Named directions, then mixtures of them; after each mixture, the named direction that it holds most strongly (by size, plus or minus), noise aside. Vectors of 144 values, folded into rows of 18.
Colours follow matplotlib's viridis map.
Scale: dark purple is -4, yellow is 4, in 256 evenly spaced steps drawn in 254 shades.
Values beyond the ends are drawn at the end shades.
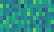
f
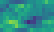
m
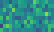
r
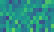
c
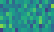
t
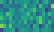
t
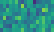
f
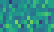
r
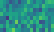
c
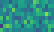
r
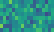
r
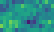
m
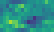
m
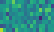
t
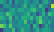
t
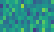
f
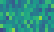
c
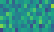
t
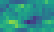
m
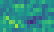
m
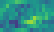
m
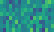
c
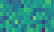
c
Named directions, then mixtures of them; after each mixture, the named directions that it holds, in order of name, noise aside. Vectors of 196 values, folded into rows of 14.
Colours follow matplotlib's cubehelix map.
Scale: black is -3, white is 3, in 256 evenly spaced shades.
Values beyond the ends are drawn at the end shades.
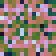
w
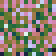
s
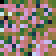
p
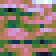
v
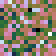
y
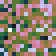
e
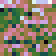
v, y.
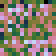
e, v, w.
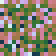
p.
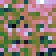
e, s, v.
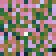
s.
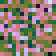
p, s, v.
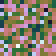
p, y.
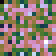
p, s, w.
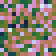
e, w.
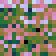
v, y.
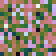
s.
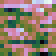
v.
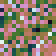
p, y.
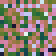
e, s.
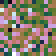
e, y.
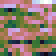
v.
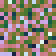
s, y.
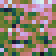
e, v, y.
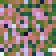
e, s.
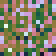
s.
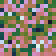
p, w, y.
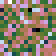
y.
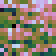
e, v, y.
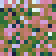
v, y.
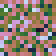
e, y.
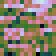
v, w.
